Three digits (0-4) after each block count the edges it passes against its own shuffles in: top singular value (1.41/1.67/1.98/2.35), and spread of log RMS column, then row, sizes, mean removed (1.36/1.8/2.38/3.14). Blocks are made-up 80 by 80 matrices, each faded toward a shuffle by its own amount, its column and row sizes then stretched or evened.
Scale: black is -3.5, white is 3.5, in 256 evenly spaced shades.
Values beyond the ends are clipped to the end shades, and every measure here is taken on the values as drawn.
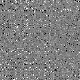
3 1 2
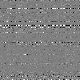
4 0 4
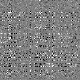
3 3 4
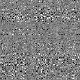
2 2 4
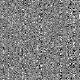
1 4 1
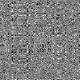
4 3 2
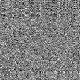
3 0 1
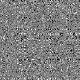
3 2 2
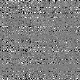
1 3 4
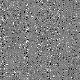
1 3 0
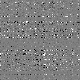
1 2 4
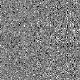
2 3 0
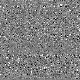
1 1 3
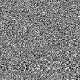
3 0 2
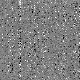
0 3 0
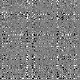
3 3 4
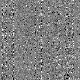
2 3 0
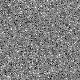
0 1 0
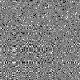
4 0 2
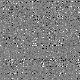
0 2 3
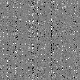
2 3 1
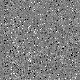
1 2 0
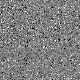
0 1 2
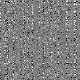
3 4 2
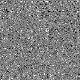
2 0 2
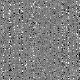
2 4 0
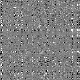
3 3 3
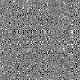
4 3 2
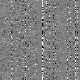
4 4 0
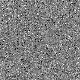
0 1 0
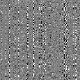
4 4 0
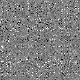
1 2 2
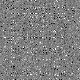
2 2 2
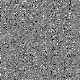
1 3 0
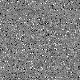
1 0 2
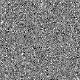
0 2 1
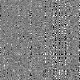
4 4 2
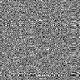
4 0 3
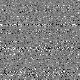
1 0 4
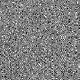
3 1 0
